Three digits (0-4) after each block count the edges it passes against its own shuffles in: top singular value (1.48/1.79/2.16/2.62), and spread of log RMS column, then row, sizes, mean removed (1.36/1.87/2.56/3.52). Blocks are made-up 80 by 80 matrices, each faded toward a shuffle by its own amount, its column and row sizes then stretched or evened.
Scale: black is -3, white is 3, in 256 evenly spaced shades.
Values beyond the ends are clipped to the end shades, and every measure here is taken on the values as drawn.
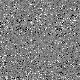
0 0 2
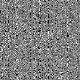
2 3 1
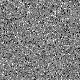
0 1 0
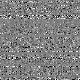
1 0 4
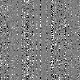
1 4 2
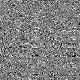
2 0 2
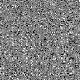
2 1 1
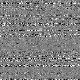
2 0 4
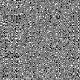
3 2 0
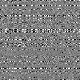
4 0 4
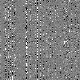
2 4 0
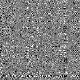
2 2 3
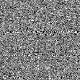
0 0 2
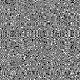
4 0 1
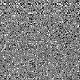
2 1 2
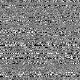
1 0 4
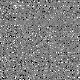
0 1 3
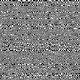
3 0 4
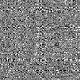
3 1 3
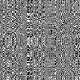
4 4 0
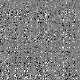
0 3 3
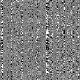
3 4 1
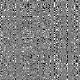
3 4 2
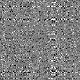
3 2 3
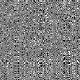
3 3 1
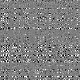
3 3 4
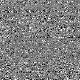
0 1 3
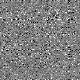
2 1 3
